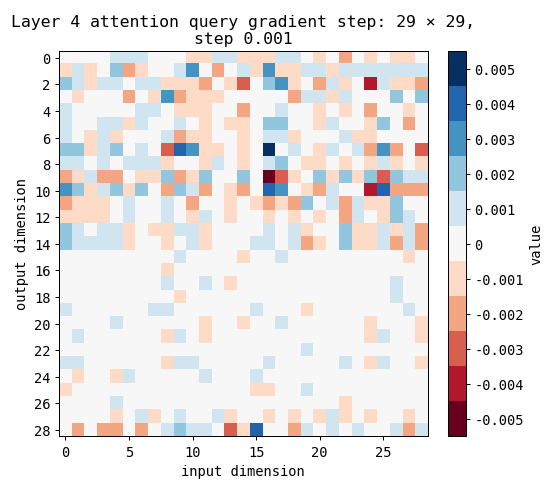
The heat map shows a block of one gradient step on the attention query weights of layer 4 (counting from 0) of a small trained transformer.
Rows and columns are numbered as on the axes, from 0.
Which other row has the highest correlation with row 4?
2
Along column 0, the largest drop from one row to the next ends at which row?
11
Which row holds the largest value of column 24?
9
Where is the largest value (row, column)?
7, 16
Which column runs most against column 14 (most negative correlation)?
17
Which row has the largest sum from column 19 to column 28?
1
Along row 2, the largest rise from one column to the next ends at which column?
25
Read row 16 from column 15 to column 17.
0 0 0
